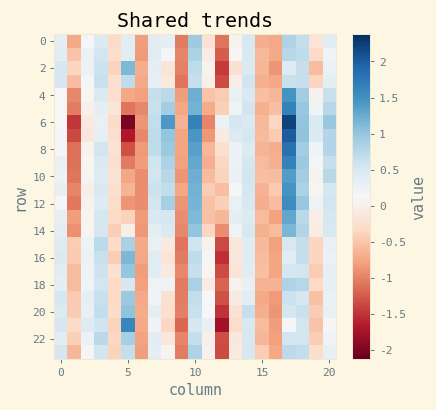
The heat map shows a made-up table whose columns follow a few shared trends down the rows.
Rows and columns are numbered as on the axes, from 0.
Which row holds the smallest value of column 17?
21
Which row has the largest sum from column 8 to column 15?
6
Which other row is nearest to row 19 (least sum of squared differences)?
22
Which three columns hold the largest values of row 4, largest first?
17, 10, 18
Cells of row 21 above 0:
11
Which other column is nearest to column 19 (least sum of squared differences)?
13
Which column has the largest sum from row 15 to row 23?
5
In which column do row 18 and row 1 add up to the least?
12
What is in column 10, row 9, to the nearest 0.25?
1.25
